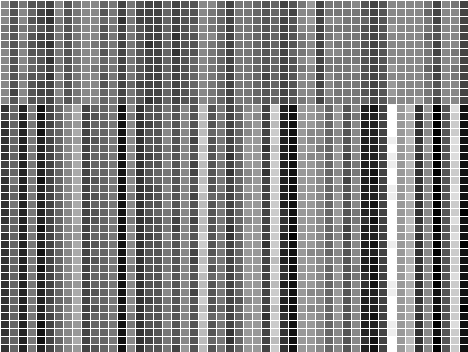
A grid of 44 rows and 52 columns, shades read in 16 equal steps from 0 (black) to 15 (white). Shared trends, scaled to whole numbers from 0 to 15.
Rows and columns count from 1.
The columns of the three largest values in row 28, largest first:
44, 51, 31
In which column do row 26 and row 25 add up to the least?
49
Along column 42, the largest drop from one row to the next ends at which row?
14
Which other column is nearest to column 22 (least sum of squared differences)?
43
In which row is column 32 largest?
2
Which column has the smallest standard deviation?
13
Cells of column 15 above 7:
24
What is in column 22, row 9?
6
